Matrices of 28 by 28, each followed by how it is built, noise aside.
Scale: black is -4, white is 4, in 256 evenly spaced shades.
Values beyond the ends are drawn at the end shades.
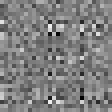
low rank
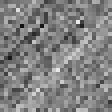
Hankel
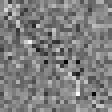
banded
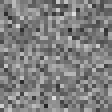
noise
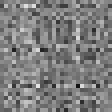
low rank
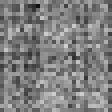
blocks
